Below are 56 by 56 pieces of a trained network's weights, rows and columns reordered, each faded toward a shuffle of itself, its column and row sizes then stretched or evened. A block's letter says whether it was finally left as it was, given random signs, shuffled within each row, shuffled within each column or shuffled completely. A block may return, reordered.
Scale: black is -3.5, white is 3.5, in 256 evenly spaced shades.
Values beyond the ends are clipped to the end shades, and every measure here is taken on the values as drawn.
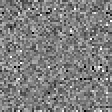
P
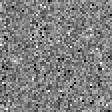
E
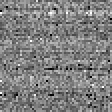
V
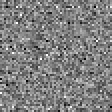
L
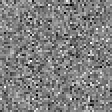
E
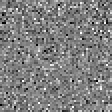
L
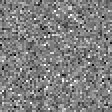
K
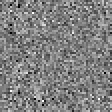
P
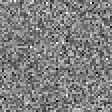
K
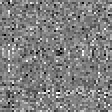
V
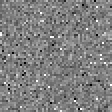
L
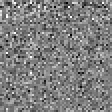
P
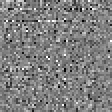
P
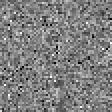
E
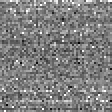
L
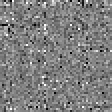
P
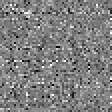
V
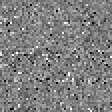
L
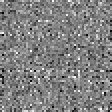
P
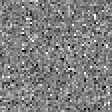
E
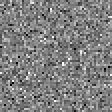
K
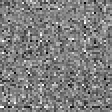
P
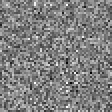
P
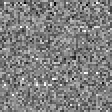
L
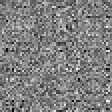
V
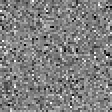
E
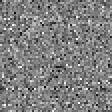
L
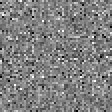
P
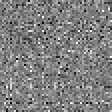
V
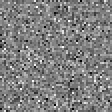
K
